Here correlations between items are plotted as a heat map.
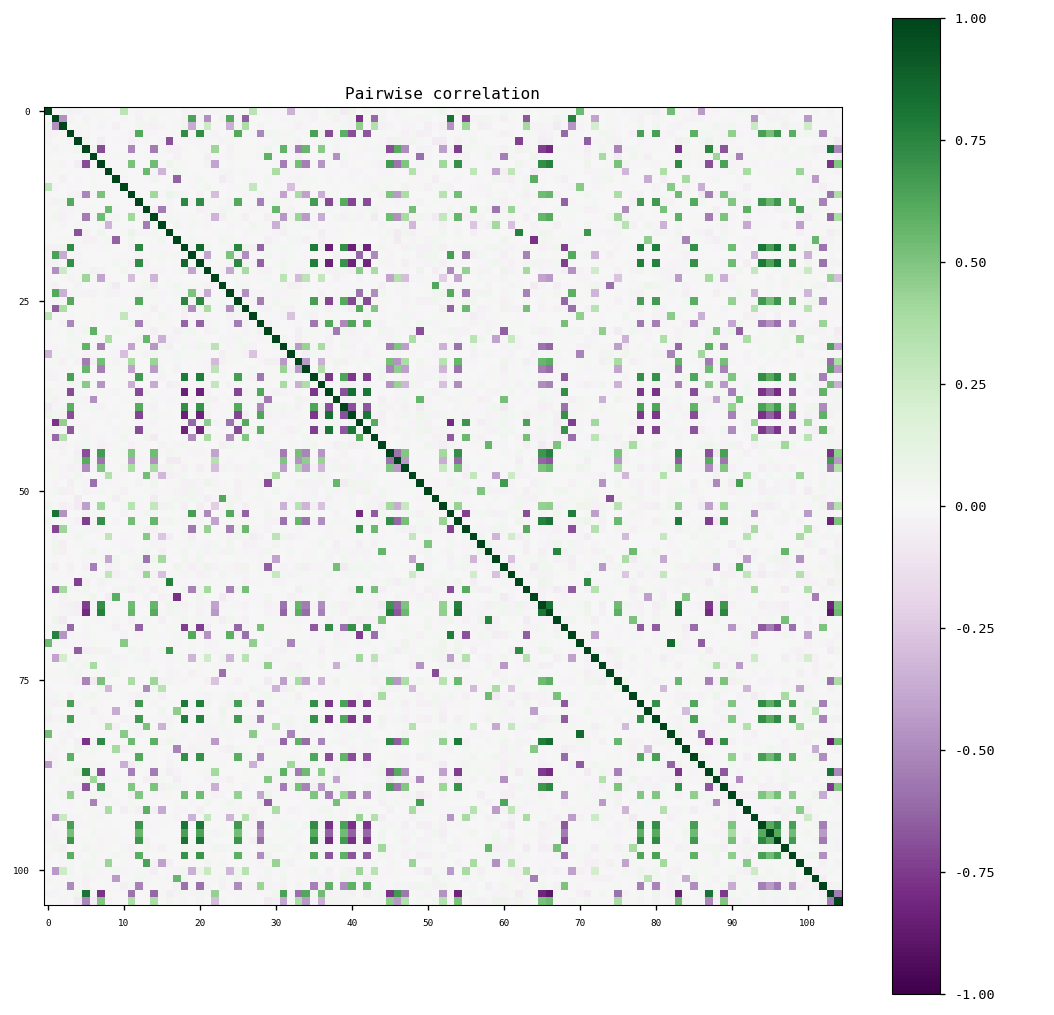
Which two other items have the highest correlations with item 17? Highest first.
101, 79
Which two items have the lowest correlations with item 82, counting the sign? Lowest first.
86, 32
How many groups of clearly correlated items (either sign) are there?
11
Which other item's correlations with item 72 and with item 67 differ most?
58
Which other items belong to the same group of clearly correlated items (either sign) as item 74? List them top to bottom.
23, 51
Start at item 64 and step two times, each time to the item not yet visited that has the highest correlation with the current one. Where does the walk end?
84
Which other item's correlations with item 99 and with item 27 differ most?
13
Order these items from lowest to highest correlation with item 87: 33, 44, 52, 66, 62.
66, 33, 52, 62, 44
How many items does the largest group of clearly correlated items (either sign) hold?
22
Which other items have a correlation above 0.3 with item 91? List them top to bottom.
38, 49, 60
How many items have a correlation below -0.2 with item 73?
4
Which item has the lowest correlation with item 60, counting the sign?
29
